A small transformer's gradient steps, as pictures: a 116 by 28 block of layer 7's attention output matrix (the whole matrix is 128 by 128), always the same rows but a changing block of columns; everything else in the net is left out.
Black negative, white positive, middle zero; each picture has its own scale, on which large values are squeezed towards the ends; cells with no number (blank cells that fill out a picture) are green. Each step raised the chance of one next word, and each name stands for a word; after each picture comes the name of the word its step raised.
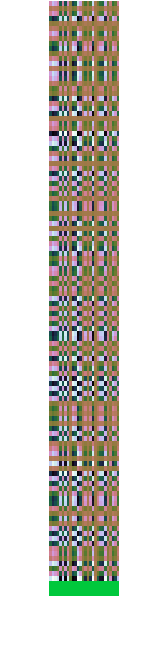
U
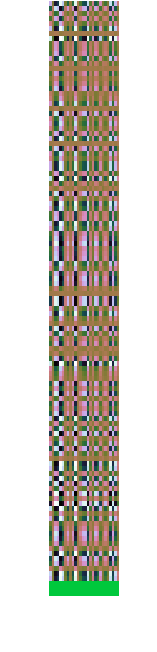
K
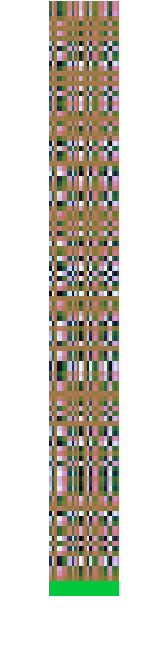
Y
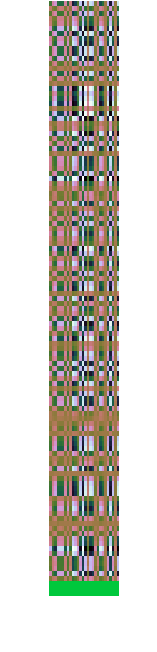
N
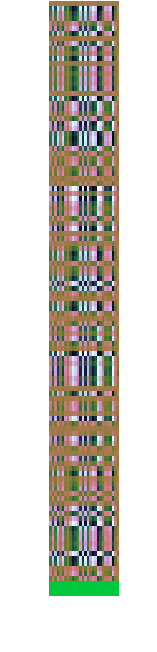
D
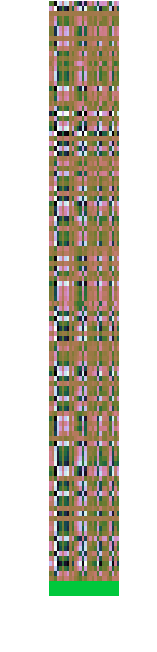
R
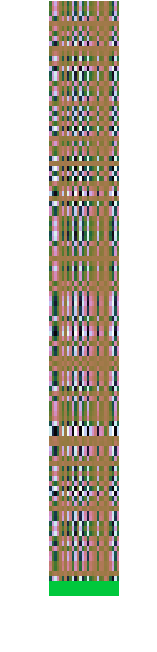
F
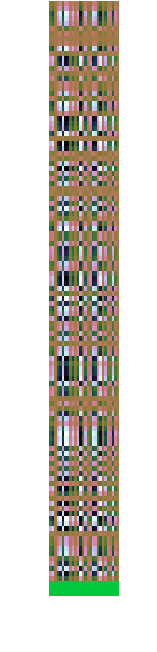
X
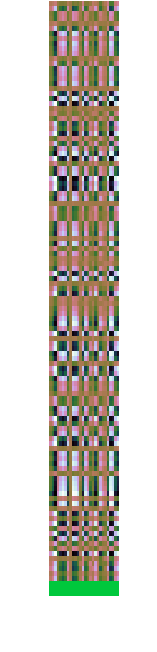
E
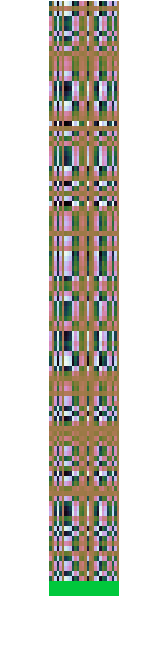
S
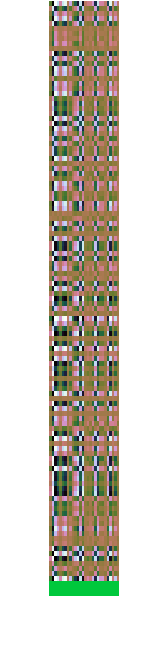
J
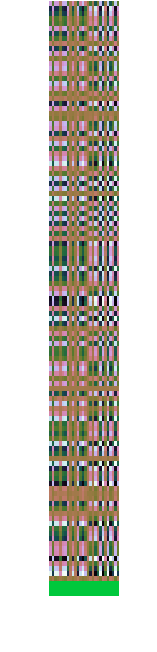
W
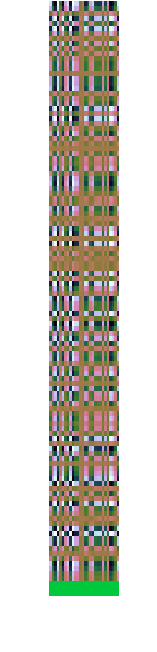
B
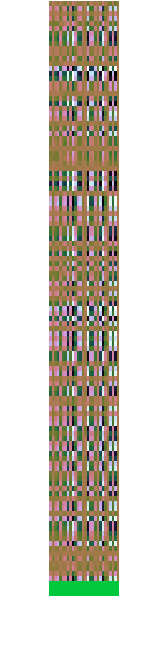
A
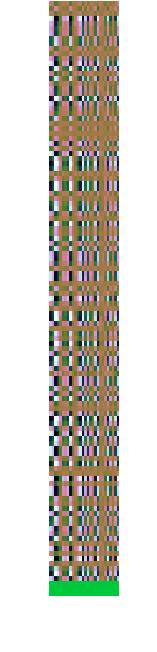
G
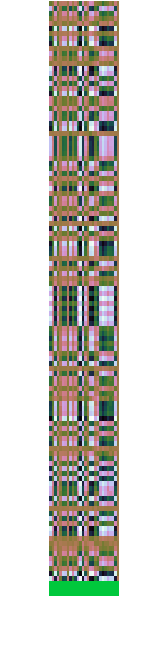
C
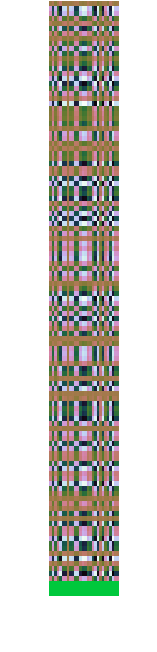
W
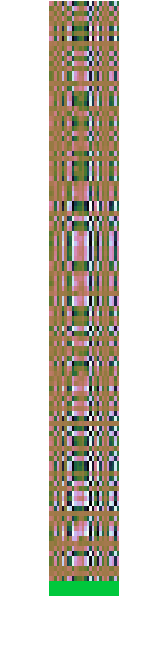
K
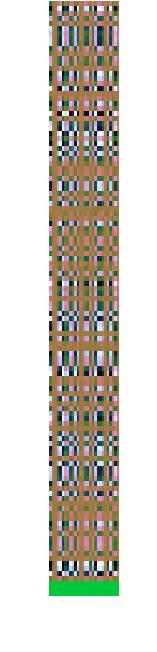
R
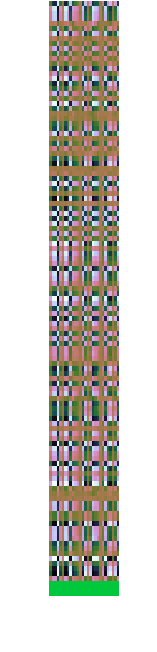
W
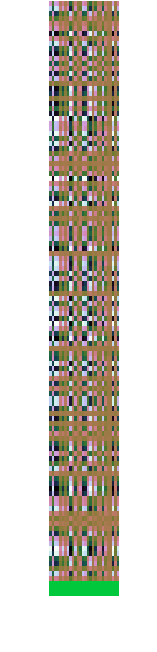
N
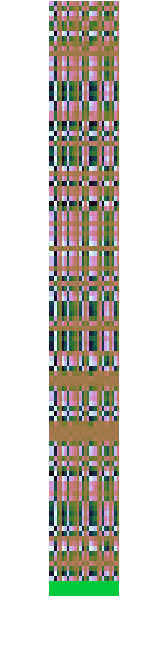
S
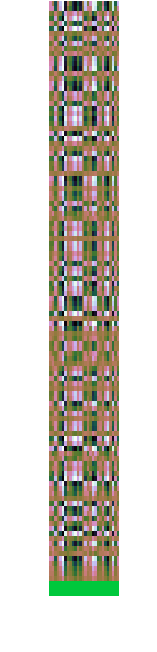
B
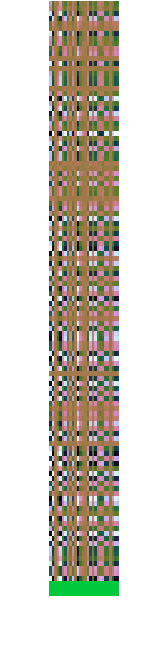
U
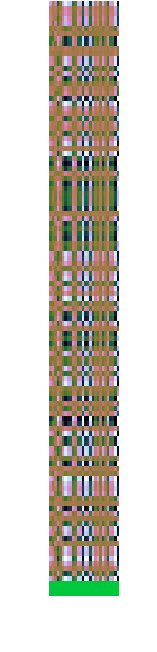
G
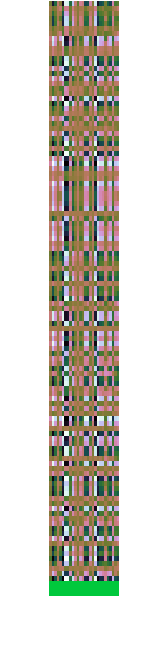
G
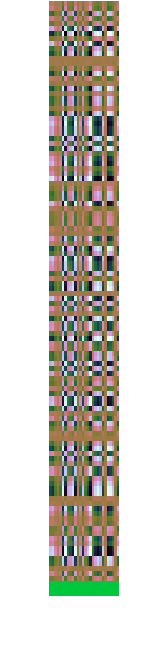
N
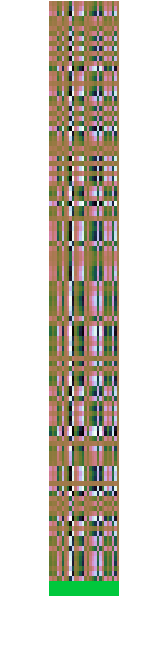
F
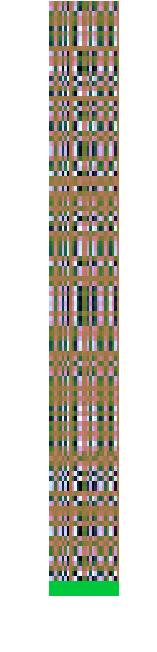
C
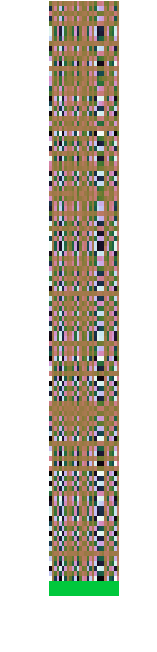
U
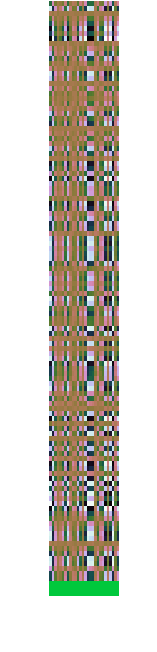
K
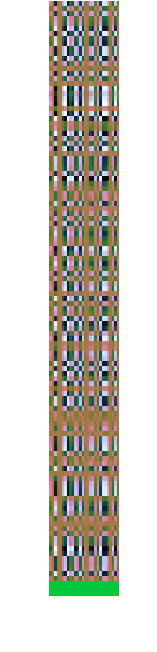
N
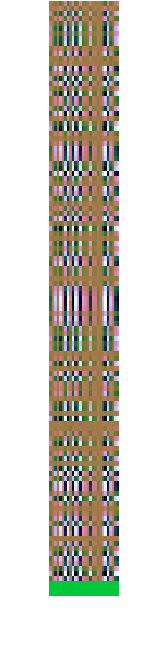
C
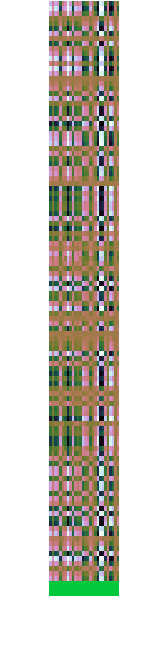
D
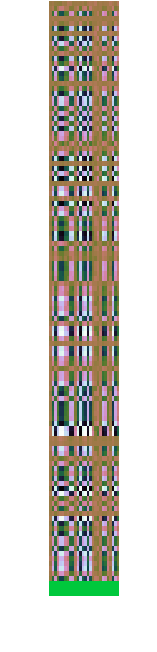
F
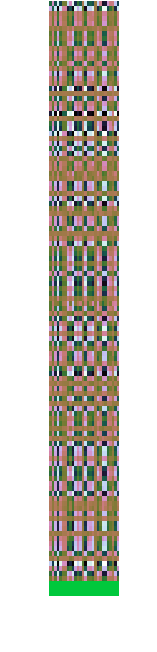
R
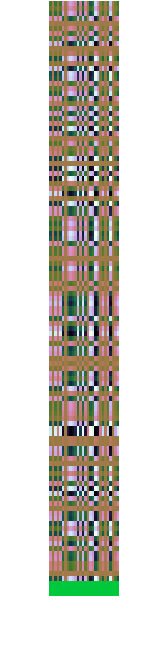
F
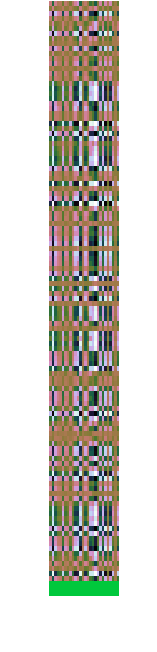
S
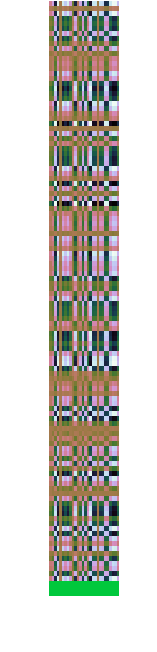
S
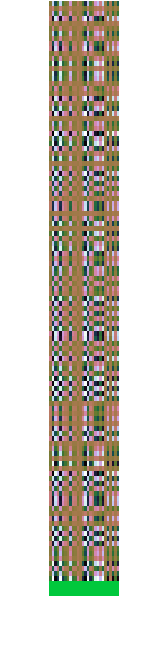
U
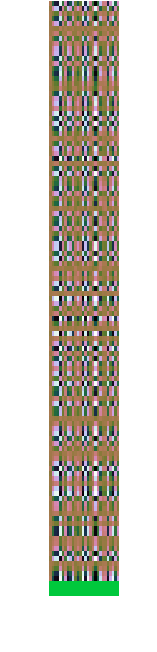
J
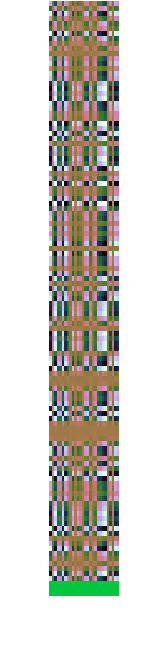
S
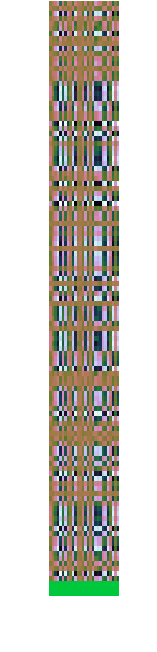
S
